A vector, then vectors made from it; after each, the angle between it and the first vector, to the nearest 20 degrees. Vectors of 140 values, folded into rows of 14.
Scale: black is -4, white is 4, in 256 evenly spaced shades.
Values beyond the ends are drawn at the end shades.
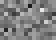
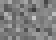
80 degrees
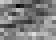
80 degrees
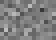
160 degrees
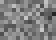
60 degrees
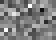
160 degrees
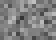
120 degrees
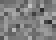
140 degrees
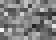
40 degrees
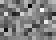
20 degrees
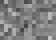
120 degrees
